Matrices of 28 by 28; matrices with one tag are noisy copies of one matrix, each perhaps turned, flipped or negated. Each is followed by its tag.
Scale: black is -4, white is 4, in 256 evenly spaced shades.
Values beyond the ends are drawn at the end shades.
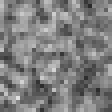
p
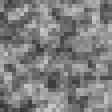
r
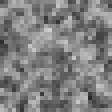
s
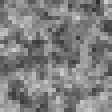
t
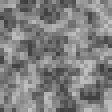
t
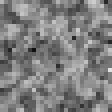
s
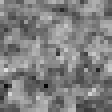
t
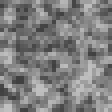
p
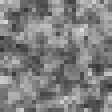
t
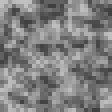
r
